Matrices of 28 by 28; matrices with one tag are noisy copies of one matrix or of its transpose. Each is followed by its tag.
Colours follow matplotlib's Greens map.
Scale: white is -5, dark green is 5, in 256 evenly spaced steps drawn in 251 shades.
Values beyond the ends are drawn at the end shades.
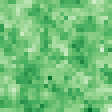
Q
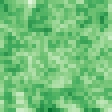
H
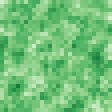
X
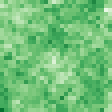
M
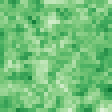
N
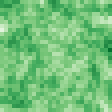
H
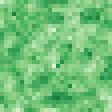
X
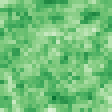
X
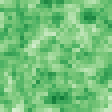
X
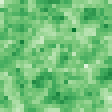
X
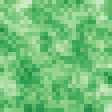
Q
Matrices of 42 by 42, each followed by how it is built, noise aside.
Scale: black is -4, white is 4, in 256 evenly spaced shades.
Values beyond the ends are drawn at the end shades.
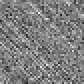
Toeplitz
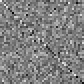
diagonal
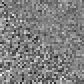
lower triangular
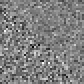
lower triangular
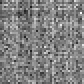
blocks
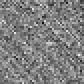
Toeplitz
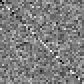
diagonal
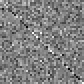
diagonal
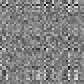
low rank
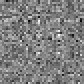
low rank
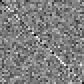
diagonal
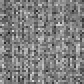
blocks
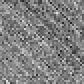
Toeplitz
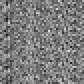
repeating rows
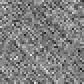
Toeplitz
